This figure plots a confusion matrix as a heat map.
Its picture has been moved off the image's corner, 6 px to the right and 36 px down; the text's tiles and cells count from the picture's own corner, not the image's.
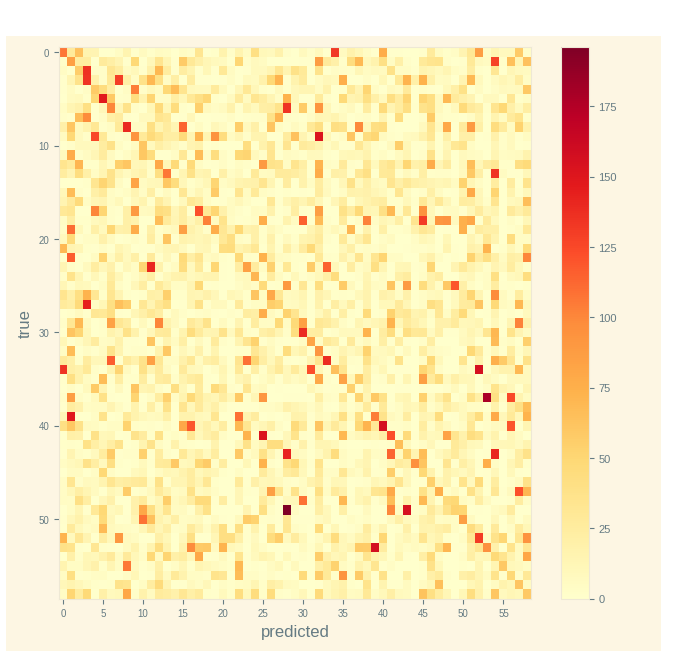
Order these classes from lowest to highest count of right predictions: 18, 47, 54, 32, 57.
54, 57, 47, 32, 18
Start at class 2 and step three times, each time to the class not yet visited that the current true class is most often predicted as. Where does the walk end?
27
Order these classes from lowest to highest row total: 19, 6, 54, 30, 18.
54, 19, 30, 6, 18
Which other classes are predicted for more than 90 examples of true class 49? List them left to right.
28, 41, 43
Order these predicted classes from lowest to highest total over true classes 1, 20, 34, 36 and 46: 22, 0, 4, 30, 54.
30, 4, 22, 0, 54
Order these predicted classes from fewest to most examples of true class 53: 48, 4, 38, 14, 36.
14, 36, 4, 38, 48
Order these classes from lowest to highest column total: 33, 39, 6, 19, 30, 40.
33, 39, 19, 30, 40, 6
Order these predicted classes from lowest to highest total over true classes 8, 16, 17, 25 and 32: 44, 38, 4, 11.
44, 11, 38, 4
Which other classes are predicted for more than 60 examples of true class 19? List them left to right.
1, 9, 15, 36, 50
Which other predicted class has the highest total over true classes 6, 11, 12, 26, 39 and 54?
1
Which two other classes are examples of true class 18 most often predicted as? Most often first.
45, 30
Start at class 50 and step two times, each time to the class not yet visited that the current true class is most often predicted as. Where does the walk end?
42
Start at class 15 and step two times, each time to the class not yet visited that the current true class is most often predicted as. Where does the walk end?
5
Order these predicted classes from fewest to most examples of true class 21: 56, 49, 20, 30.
49, 56, 30, 20
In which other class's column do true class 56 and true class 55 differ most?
8
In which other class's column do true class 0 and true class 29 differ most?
34
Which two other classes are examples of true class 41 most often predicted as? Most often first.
25, 48
